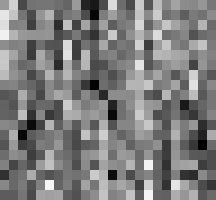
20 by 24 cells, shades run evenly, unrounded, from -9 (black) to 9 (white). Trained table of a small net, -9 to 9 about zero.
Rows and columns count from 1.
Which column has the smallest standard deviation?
14
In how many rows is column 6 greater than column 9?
16
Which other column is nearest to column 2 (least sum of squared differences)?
18
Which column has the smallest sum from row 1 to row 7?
11
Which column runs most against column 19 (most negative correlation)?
17
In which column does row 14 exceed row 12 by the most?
13
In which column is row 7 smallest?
7
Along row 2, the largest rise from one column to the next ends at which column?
12
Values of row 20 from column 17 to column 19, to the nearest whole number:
8 -2 -2
